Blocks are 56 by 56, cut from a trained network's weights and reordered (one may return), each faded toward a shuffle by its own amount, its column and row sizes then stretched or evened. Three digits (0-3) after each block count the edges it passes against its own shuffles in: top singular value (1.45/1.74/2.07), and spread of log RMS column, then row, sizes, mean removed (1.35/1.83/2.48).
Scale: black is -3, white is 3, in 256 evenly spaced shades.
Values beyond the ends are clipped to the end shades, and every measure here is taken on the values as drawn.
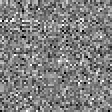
2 1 1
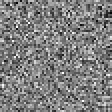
2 0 0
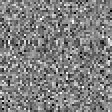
2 1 0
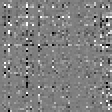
2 3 2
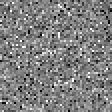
0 0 0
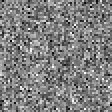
0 0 0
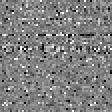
1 0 3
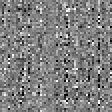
1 3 2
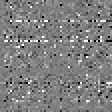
2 2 3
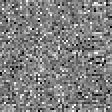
2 1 0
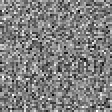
2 0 0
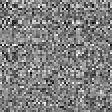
3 0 2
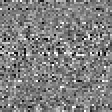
1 0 3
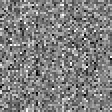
0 2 0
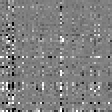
3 3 3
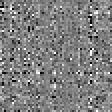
1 3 2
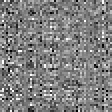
2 3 2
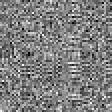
3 2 0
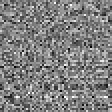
3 0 2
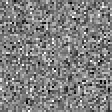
0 1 1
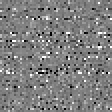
0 1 3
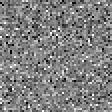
1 0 0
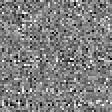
1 1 2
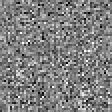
0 2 1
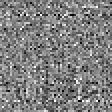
2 0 2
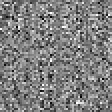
2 2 1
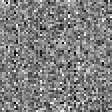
1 2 1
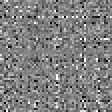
1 3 3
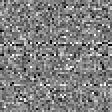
2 0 2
